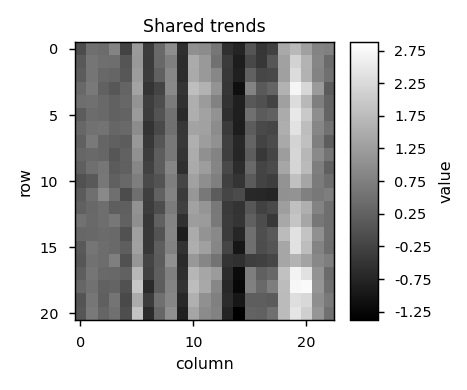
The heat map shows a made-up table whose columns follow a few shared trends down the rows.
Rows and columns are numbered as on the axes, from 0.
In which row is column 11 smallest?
11
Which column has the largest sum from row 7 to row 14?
19
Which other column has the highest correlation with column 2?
14
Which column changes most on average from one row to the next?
15
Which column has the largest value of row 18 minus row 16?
20
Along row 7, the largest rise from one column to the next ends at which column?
10
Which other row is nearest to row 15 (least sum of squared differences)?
2
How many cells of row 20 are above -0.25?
19
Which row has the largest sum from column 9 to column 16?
3
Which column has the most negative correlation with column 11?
22
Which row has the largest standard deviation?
18
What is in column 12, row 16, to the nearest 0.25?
0.5
